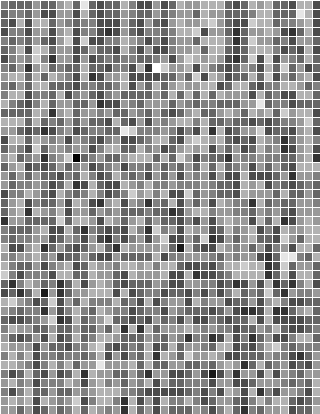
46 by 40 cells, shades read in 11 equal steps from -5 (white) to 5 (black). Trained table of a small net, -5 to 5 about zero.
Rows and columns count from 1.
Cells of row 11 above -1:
24
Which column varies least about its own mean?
18
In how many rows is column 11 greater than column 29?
18
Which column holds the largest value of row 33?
6
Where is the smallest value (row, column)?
8, 20
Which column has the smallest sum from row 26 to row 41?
13
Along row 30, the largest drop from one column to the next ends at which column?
36
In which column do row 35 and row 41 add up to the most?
31
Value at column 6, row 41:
0
